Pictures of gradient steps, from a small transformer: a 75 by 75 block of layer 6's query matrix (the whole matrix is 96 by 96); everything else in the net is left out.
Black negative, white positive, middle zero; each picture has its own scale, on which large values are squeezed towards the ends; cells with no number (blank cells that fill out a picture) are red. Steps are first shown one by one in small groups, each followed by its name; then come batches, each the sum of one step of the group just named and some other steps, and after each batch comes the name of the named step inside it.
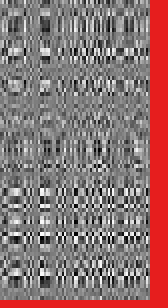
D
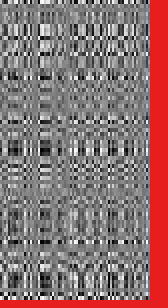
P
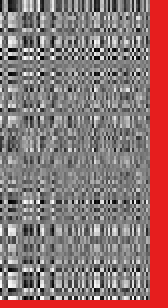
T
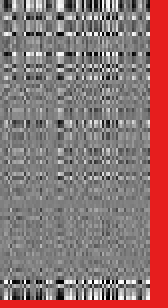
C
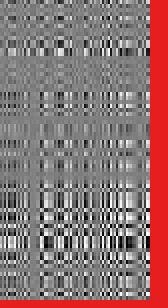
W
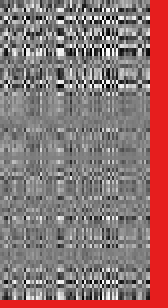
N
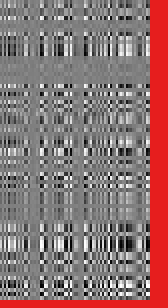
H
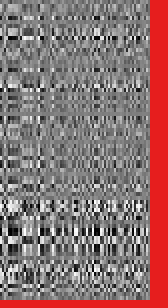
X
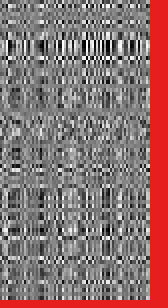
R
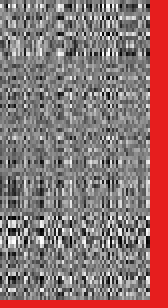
W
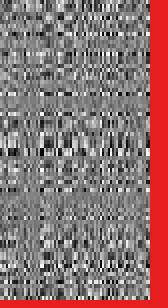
C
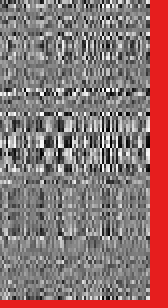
R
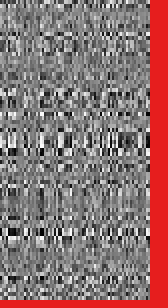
P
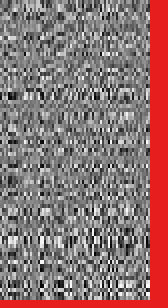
H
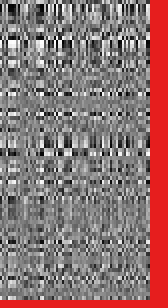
T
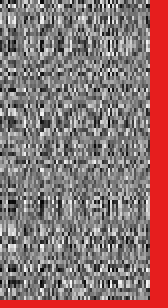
H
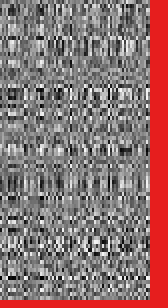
H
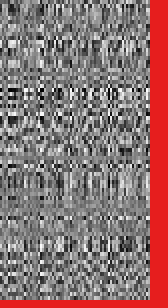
H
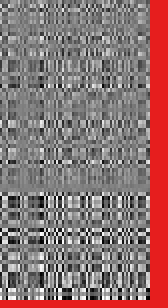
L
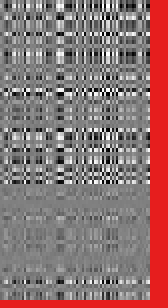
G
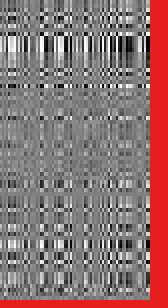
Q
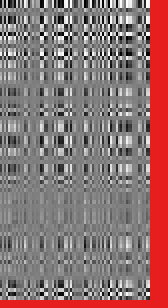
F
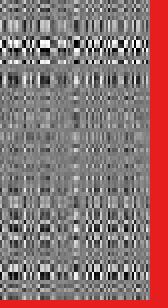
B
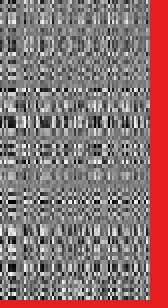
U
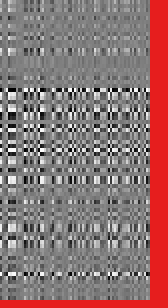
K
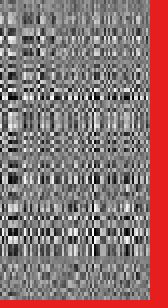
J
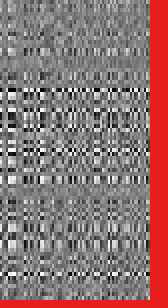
K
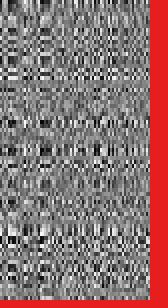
U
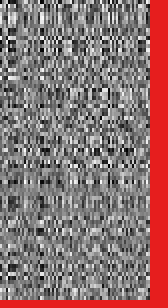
U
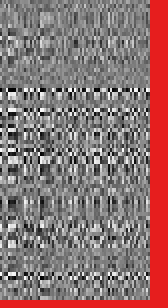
K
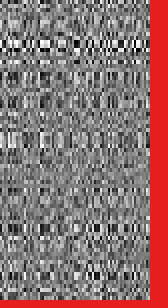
B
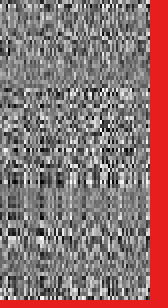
G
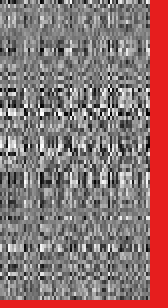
U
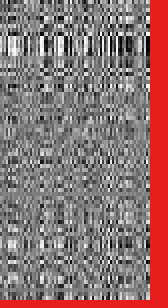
Q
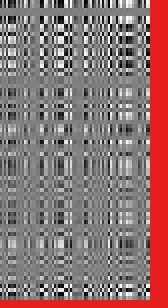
F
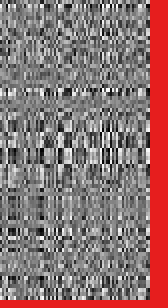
G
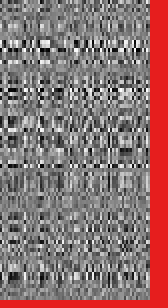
B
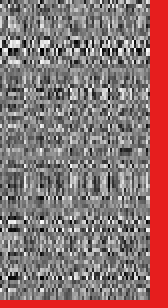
B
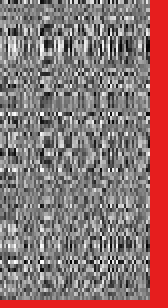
Q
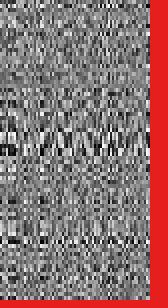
U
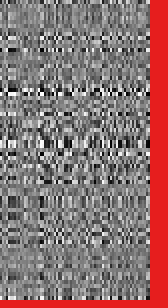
L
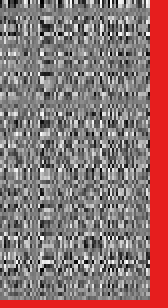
F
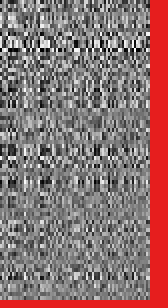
B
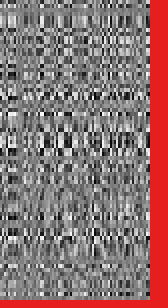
J
